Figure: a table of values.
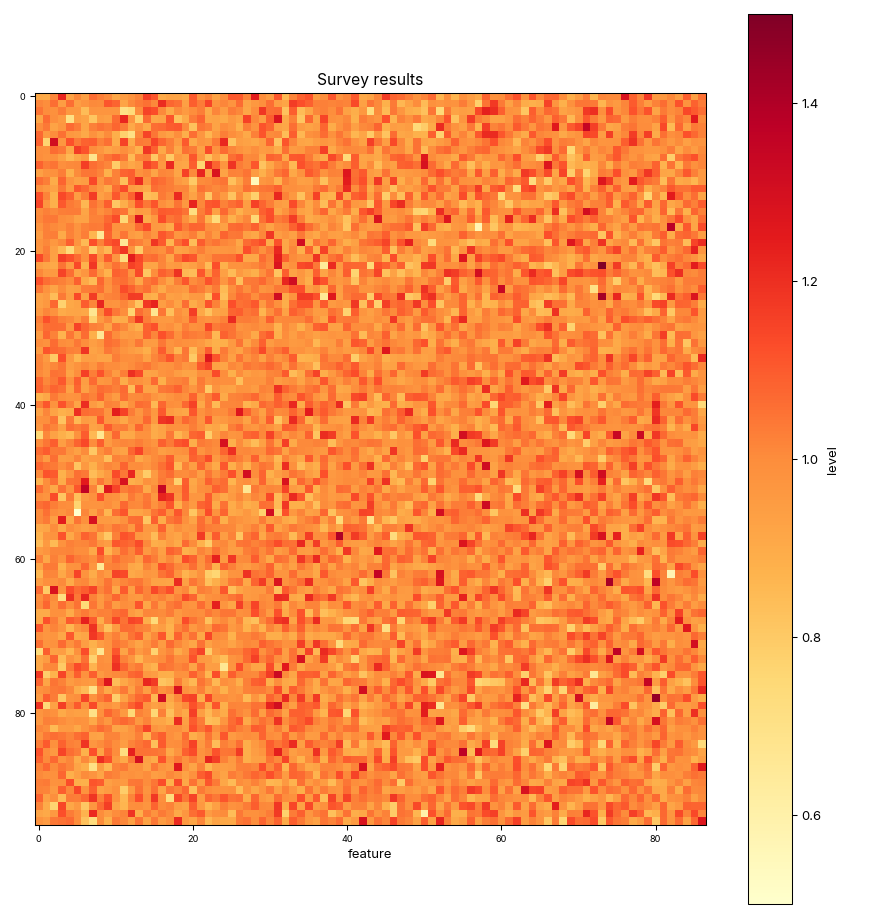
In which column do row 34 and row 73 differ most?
34
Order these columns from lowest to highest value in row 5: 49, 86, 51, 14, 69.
49, 69, 86, 51, 14
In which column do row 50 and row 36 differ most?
79
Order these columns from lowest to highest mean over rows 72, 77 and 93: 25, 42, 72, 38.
25, 38, 42, 72
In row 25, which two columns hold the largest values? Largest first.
60, 50
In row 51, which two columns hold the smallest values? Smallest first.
27, 62
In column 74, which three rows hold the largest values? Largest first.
63, 81, 73
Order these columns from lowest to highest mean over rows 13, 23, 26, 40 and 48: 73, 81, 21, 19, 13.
81, 19, 21, 73, 13
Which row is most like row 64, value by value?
6
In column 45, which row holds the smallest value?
69
